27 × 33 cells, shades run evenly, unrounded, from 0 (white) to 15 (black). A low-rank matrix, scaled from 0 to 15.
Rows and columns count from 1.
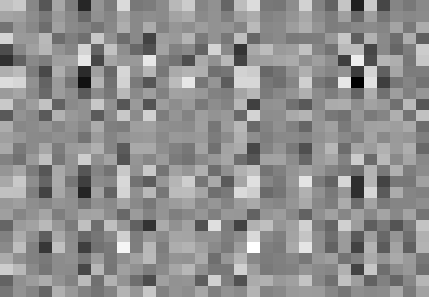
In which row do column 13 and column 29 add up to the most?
6
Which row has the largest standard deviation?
8
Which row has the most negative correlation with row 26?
24
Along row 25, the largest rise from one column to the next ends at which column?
28
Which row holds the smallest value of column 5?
23
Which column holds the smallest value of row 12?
19
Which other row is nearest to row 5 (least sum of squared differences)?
26
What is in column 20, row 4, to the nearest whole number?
9
